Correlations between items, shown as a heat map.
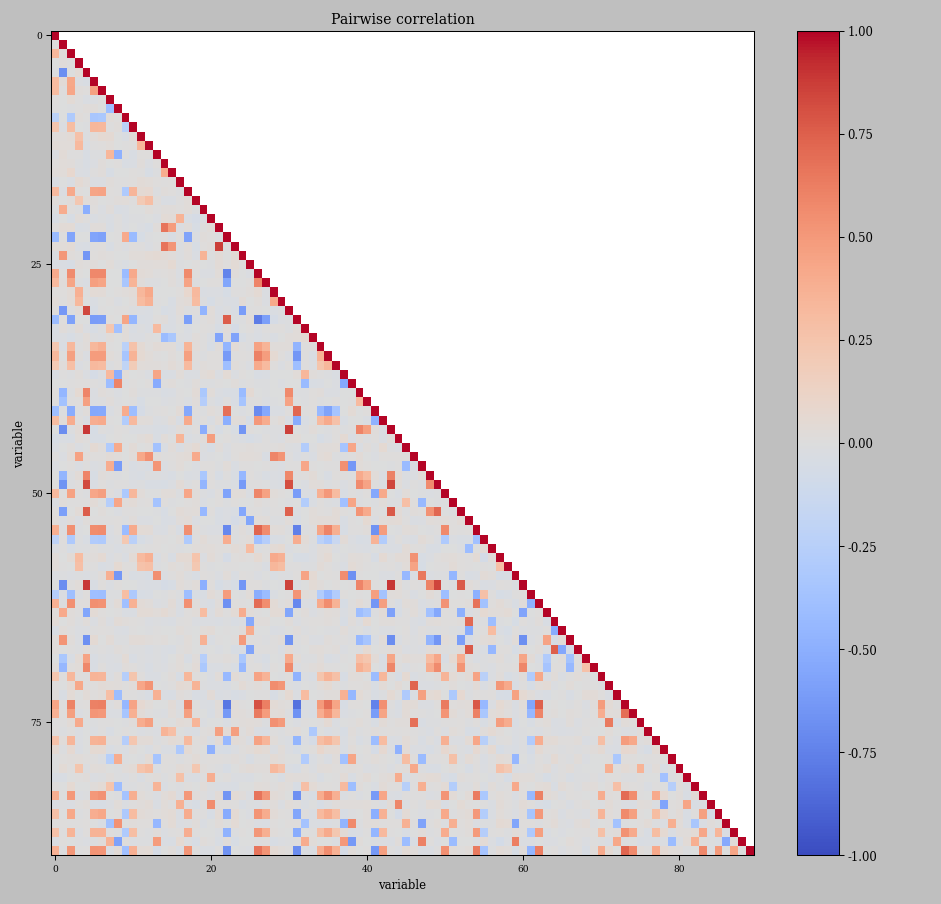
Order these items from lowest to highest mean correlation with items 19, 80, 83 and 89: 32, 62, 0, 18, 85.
32, 18, 0, 85, 62
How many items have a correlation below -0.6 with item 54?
3
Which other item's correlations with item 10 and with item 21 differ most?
23
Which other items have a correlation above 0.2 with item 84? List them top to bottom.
16, 20, 44, 81
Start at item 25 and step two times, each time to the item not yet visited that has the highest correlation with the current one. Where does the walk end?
56
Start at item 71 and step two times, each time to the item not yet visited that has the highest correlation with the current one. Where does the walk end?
75
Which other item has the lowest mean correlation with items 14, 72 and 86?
33
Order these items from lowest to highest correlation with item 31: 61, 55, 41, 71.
71, 55, 61, 41
